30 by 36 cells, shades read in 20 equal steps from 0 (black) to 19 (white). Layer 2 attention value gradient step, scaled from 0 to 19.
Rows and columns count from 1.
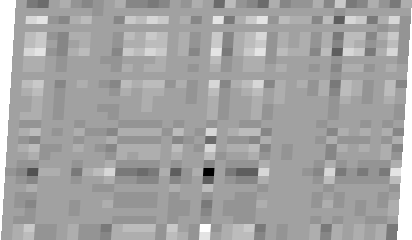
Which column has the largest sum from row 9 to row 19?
19
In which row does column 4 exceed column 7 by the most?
22
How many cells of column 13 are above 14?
3
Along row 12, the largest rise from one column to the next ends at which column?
31
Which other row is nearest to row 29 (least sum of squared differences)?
30
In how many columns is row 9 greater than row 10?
12
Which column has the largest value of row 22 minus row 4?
36
